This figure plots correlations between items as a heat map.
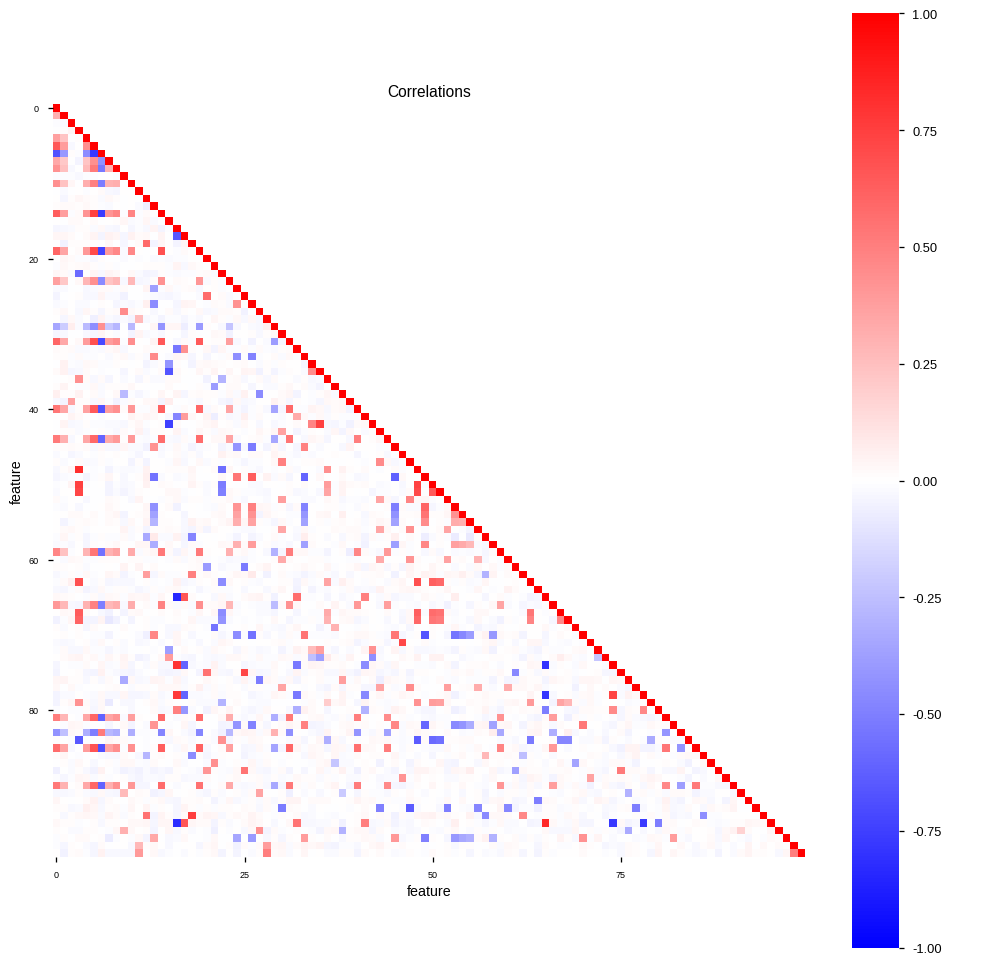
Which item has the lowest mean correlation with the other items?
6
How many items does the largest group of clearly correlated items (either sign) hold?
21
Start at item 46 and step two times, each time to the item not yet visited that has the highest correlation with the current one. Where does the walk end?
89
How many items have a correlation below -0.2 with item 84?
9
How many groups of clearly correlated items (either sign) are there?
14
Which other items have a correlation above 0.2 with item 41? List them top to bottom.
17, 32, 65, 95
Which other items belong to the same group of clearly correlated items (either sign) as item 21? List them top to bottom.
37, 69, 87
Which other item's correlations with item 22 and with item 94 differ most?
18
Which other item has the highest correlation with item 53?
49
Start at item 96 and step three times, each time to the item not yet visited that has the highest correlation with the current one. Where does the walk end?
91
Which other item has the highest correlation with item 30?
47
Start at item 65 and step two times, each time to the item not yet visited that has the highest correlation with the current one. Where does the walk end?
17
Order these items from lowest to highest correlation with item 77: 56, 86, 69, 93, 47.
93, 69, 86, 56, 47
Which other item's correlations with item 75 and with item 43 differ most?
25
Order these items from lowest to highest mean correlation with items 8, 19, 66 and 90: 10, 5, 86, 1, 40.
86, 1, 10, 40, 5
